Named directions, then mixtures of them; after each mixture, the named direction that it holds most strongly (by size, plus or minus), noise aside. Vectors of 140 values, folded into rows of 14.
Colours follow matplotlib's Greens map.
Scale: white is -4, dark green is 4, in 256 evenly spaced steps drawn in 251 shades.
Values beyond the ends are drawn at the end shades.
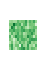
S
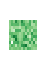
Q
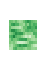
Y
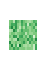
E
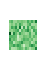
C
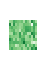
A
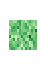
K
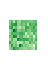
E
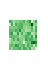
A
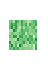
E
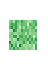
E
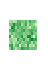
S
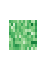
A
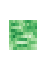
Y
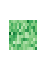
C
